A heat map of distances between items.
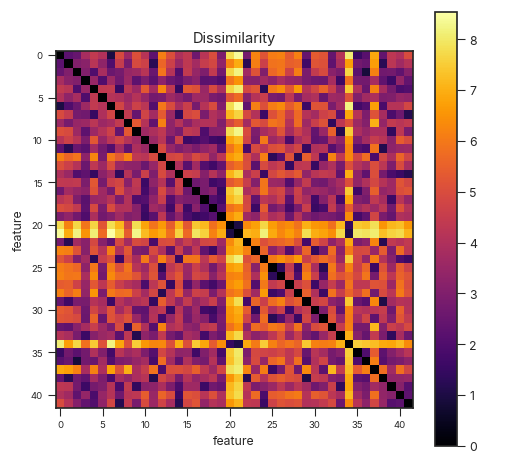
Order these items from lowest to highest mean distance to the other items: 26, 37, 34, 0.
0, 26, 37, 34
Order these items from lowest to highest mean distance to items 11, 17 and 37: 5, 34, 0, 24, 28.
5, 28, 0, 24, 34
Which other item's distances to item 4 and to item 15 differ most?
24
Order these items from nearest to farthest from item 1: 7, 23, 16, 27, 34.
16, 7, 27, 23, 34
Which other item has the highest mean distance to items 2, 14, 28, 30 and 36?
21
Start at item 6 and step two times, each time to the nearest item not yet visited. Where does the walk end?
35
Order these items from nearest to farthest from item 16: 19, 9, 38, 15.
19, 15, 38, 9
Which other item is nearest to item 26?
25
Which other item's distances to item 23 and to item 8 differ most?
32
